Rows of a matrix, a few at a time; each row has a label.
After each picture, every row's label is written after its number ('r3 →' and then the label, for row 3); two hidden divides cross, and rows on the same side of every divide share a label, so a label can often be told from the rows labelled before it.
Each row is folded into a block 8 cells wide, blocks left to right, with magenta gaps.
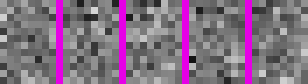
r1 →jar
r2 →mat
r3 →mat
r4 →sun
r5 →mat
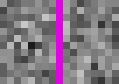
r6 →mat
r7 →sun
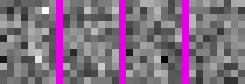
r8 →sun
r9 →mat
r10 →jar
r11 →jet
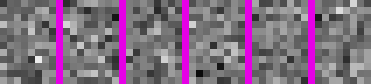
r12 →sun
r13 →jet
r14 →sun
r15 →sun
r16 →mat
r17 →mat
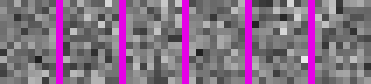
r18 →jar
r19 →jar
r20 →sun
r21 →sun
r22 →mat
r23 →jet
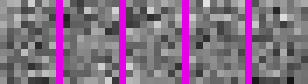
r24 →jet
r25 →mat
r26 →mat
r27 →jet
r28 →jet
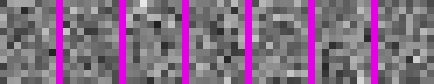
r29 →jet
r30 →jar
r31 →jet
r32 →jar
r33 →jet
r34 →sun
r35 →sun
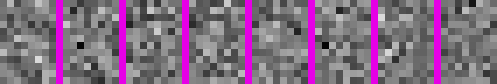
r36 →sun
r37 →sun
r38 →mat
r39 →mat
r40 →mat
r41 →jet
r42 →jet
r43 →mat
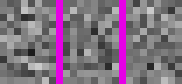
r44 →mat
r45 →jar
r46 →jar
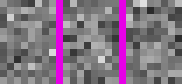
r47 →mat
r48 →sun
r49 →jet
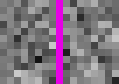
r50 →jar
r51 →jar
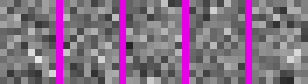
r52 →sun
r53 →sun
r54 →mat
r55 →mat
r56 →sun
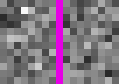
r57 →mat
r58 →mat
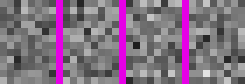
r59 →mat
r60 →mat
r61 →jet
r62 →jar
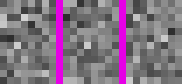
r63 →jet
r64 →mat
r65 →mat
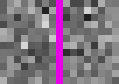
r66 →jar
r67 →mat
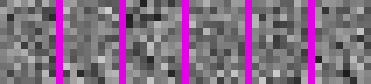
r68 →jet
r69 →sun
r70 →mat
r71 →jet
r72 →jet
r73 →sun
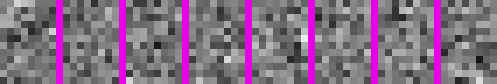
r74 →jet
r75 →mat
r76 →mat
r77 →sun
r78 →jar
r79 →mat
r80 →mat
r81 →jar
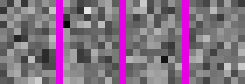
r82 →jar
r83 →mat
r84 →jar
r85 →mat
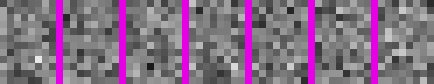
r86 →sun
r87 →mat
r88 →jar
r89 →sun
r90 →mat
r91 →mat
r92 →mat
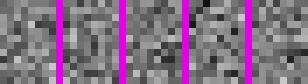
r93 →sun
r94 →mat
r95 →jar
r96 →mat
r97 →jar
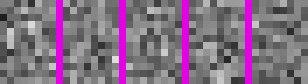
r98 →mat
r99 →jar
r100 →mat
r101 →jar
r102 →jet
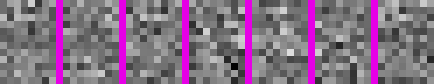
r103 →jet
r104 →jar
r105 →jet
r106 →jar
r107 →mat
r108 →sun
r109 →jet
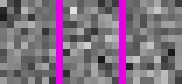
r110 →mat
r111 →jar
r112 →jar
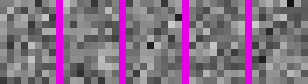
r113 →jet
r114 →sun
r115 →jet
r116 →jar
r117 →jet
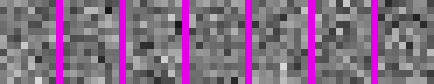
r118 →jar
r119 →jar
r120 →sun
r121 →jet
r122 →jar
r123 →jet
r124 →mat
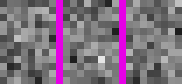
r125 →sun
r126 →sun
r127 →sun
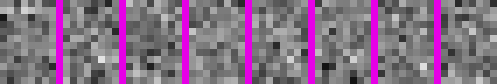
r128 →mat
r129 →sun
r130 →jar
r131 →mat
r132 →sun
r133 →sun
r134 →sun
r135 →mat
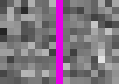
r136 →jet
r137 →sun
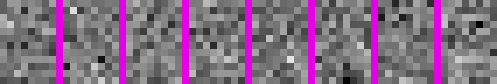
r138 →jet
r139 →jar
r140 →sun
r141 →jet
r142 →sun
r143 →sun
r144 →mat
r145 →jet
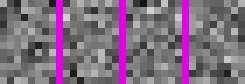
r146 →mat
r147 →jet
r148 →mat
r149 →sun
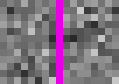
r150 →sun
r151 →jet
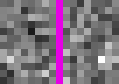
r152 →jet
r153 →sun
